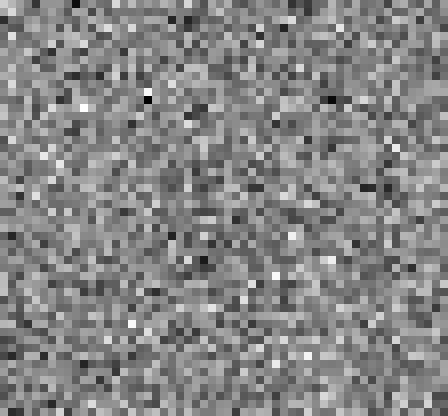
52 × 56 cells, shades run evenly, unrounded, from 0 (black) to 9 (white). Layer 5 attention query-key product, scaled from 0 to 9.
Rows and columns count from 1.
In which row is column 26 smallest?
33
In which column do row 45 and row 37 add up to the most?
39
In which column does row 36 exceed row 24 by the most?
32
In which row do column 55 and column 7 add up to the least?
51
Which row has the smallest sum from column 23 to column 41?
27
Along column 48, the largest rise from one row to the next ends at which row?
40
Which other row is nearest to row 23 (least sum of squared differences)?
29
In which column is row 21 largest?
8
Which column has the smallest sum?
25
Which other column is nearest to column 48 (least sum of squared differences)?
34
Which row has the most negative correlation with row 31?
1
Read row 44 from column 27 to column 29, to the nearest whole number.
7 4 3
